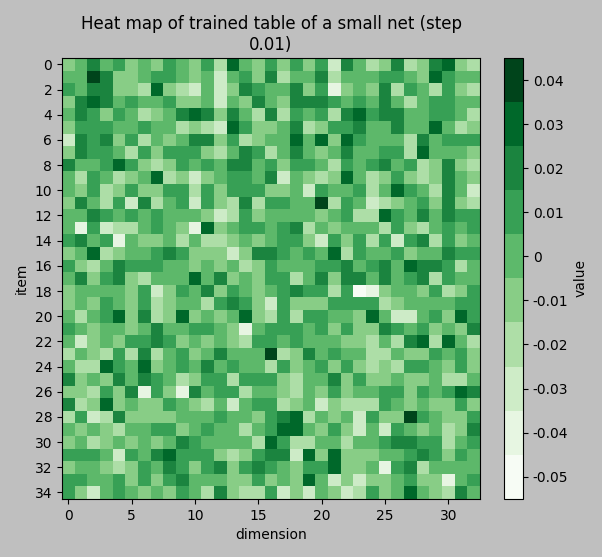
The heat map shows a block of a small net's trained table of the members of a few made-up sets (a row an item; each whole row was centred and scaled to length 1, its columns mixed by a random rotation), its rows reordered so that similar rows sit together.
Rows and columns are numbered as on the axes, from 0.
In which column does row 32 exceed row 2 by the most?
21
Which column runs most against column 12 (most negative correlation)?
2
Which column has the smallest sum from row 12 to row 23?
24
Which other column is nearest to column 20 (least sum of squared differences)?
11
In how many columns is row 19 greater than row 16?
11
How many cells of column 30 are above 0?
18
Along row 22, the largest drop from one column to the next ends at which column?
29
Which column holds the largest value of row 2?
7
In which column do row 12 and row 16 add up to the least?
12
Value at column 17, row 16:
0
